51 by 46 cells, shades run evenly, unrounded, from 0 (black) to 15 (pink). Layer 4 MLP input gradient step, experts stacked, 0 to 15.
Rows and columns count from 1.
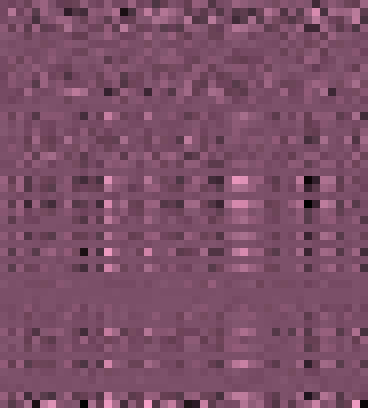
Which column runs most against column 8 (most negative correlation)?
37
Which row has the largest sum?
51
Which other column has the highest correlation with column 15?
19
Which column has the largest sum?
14
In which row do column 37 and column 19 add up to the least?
12
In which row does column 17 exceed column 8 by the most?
1
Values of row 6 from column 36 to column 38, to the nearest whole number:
8 7 8
